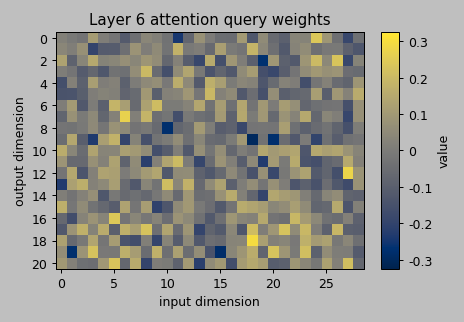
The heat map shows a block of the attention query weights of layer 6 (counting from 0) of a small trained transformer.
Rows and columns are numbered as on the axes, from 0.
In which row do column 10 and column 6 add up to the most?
17
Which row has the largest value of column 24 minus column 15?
2
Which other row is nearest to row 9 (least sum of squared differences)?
12
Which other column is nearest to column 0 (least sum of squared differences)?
25
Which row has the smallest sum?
9
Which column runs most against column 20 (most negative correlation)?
1
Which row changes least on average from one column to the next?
8
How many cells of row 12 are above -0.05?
19
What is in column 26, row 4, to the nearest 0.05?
-0.05
